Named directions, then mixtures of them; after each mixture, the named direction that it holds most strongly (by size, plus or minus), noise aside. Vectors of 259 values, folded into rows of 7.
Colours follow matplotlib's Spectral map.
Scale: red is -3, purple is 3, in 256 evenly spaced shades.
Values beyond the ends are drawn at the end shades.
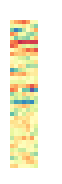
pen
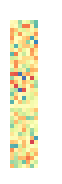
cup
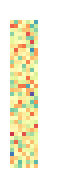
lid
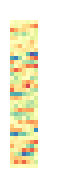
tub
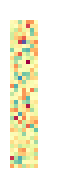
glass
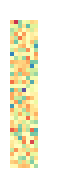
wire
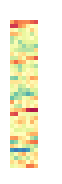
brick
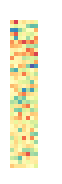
pen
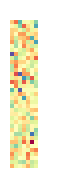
cup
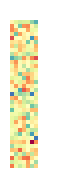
cup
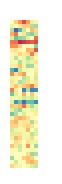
pen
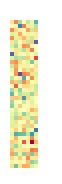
cup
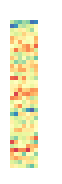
brick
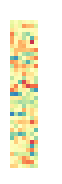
tub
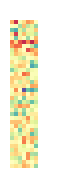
pen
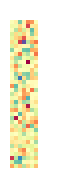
glass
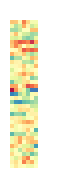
pen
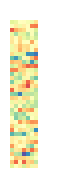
tub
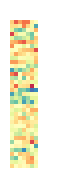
pen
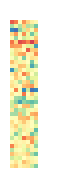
pen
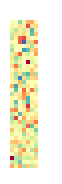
glass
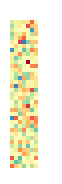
glass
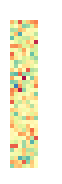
cup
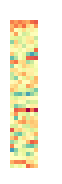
brick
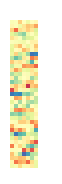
tub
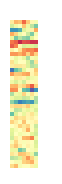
pen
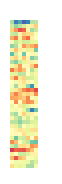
brick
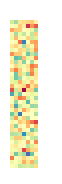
tub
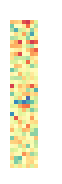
pen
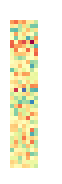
pen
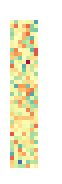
lid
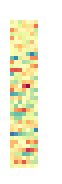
tub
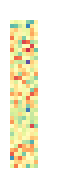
glass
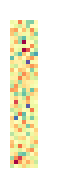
glass
